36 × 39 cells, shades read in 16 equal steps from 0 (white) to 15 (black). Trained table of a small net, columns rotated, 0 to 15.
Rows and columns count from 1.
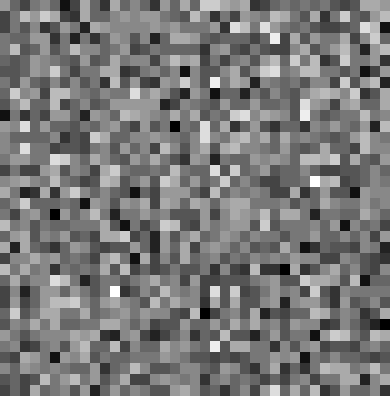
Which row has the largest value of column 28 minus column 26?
25
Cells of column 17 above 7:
16
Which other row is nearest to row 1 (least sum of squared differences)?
32
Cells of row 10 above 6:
25
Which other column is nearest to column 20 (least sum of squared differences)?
15
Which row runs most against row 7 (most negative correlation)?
23
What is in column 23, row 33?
10
